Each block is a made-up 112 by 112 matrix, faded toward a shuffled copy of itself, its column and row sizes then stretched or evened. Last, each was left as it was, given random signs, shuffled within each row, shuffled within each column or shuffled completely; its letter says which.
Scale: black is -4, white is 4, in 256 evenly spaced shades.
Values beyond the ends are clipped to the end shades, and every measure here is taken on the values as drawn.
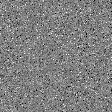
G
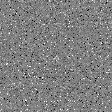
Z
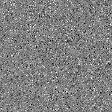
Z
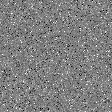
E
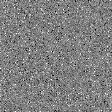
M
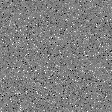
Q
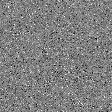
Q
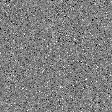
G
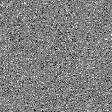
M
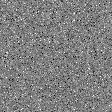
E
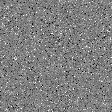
E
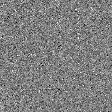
Z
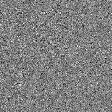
M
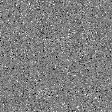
Z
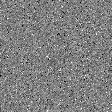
G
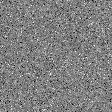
E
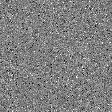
G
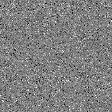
M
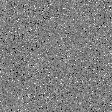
G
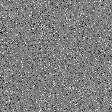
G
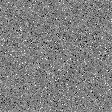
E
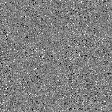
M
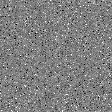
Z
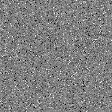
M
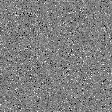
M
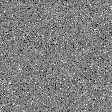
E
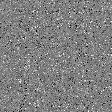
Z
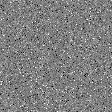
G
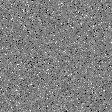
E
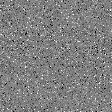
Z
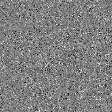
M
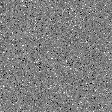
G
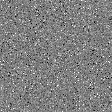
G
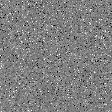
Z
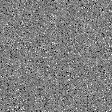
Z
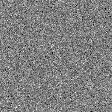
G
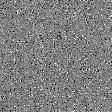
M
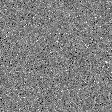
E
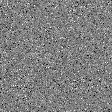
Q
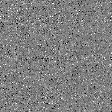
M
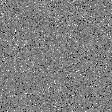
Z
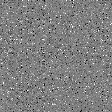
M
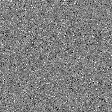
Q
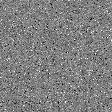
Q
